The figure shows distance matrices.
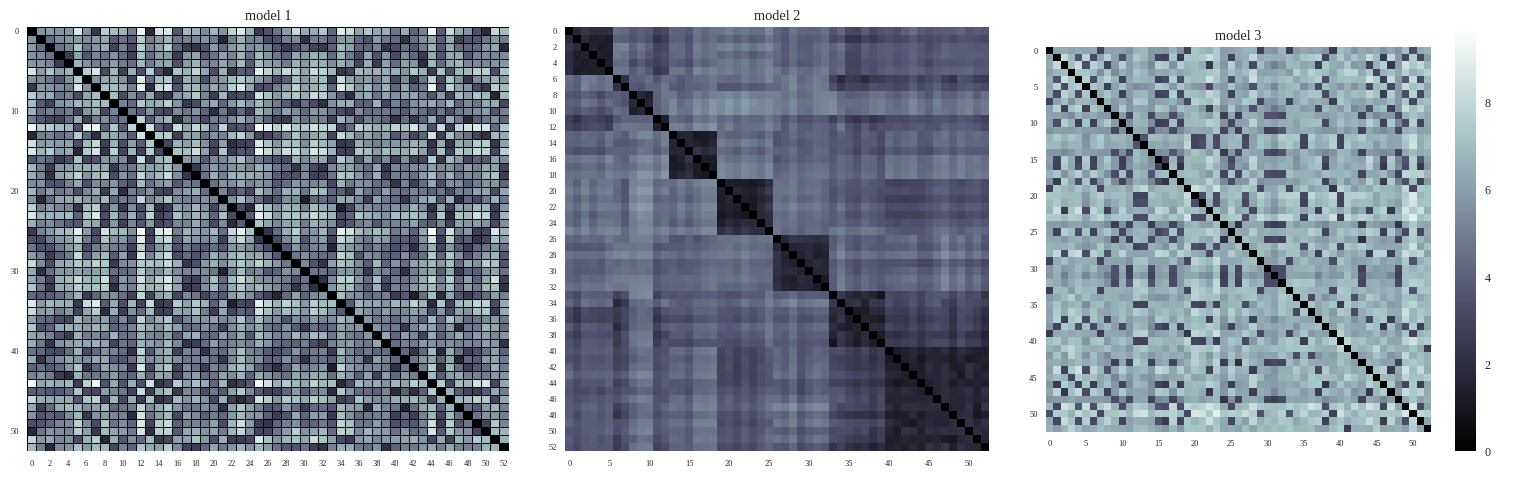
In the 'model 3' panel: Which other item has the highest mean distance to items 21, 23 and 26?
50
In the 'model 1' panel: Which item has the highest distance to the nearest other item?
36
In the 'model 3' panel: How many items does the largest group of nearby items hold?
12
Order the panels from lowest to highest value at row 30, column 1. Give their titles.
model 1, model 2, model 3
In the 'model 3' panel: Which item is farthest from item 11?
23
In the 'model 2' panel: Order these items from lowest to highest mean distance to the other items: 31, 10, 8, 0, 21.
21, 0, 31, 8, 10
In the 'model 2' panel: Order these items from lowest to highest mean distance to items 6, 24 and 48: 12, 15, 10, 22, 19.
19, 22, 15, 12, 10
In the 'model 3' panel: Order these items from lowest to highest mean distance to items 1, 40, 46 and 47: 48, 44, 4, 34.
4, 48, 44, 34
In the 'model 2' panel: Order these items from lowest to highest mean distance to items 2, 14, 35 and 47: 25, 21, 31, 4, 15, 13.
4, 15, 13, 21, 31, 25
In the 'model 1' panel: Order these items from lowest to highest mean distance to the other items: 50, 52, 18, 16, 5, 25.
16, 52, 18, 50, 5, 25
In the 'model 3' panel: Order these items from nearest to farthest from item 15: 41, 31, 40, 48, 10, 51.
10, 51, 48, 31, 41, 40
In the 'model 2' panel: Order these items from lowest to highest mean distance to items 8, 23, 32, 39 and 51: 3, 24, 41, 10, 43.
41, 43, 24, 3, 10
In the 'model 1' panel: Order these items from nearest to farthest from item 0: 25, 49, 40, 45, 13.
13, 25, 49, 45, 40
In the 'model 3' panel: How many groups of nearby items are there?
8
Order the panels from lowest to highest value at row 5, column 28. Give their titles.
model 3, model 2, model 1
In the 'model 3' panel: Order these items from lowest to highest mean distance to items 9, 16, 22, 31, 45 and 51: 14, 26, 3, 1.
14, 26, 1, 3
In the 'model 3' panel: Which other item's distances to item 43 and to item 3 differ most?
26
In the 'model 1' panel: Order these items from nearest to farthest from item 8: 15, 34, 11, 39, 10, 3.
15, 10, 34, 3, 11, 39
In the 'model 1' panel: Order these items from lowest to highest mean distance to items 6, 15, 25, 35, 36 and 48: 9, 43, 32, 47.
43, 47, 9, 32
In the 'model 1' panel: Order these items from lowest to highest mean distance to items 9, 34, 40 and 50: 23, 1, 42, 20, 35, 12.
1, 42, 20, 35, 23, 12
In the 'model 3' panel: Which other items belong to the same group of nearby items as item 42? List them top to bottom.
34, 36
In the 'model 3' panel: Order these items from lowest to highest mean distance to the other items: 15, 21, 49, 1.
15, 1, 21, 49
